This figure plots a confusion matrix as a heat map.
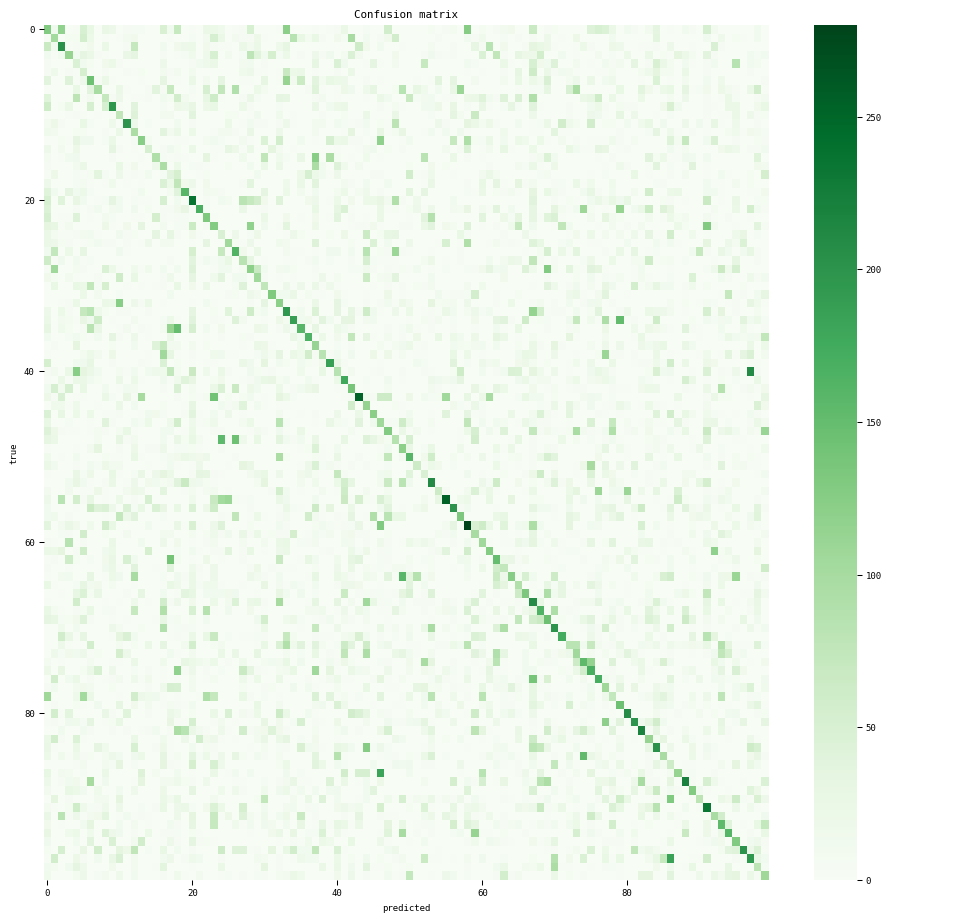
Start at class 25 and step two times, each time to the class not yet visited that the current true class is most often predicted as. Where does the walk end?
46
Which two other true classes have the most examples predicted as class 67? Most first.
76, 33
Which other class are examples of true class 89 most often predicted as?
84
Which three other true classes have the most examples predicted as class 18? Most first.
35, 75, 82
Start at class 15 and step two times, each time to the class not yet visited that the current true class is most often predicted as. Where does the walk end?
16
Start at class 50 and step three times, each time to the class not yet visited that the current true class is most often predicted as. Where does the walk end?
59
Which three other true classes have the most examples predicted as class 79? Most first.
34, 21, 90
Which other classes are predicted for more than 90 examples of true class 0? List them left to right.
2, 33, 58
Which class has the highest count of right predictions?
58
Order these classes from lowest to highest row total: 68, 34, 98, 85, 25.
98, 25, 85, 68, 34
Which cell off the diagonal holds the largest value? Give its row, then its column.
40, 97
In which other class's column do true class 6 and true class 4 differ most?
33
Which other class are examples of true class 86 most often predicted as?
70
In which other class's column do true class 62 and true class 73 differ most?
17
